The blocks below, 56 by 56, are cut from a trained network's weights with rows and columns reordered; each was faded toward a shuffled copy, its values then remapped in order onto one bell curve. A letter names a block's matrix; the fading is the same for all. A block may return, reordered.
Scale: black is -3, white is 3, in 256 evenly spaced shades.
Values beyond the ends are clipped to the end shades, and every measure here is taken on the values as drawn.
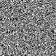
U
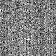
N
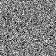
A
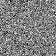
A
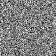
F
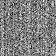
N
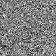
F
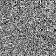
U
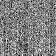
N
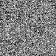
U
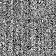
N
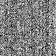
N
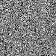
A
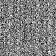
N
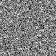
A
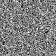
F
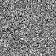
A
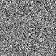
U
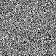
F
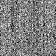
N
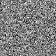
A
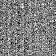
N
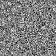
F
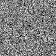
A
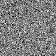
F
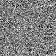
U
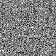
U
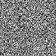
A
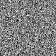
F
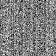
N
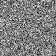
F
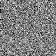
U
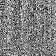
N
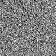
F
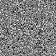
U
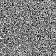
A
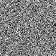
A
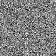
F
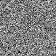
F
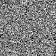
U
